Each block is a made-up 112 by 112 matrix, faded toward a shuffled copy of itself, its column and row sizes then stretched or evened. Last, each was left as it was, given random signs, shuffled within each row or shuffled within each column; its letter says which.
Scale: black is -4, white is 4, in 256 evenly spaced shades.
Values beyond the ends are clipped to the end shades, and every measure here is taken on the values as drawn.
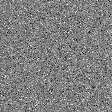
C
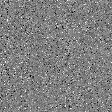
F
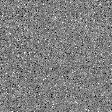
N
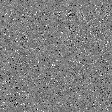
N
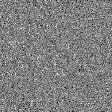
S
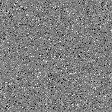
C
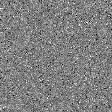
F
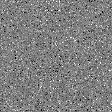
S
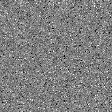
S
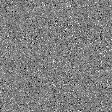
N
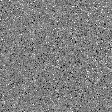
F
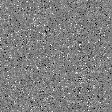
S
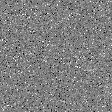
C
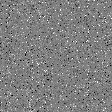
F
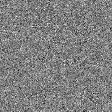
S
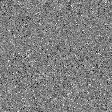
C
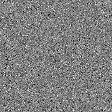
N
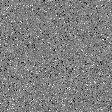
C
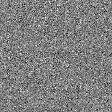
N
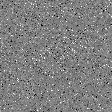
C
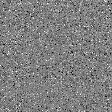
N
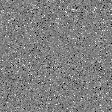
N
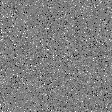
F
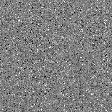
S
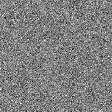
S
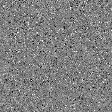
N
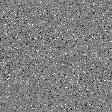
C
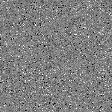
S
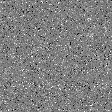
C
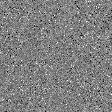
N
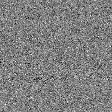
C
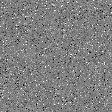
F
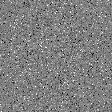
F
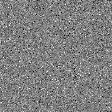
N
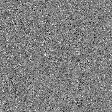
F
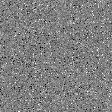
S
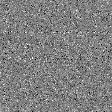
N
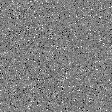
N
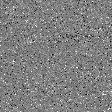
N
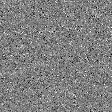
C
